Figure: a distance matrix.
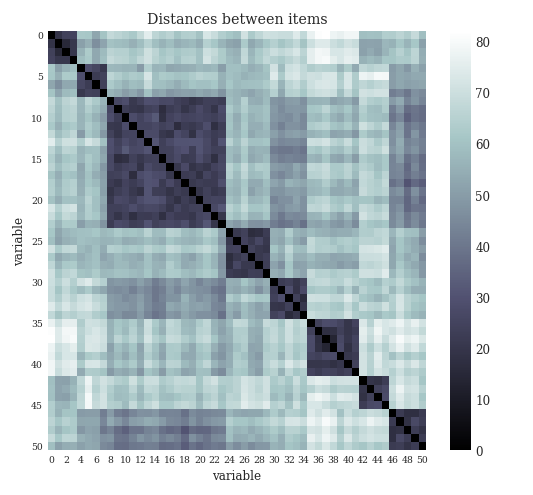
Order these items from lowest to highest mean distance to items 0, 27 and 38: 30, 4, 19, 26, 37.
37, 26, 19, 4, 30
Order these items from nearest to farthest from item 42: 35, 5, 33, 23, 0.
0, 23, 33, 35, 5
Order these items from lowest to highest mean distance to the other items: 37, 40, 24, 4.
24, 4, 40, 37
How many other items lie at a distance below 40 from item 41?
6
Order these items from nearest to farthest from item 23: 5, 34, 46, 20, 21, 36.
20, 21, 34, 46, 36, 5
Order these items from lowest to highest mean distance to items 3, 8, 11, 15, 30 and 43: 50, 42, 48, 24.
50, 48, 42, 24
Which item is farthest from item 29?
45
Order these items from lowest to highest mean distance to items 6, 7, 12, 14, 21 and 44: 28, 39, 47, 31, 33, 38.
31, 47, 33, 28, 39, 38
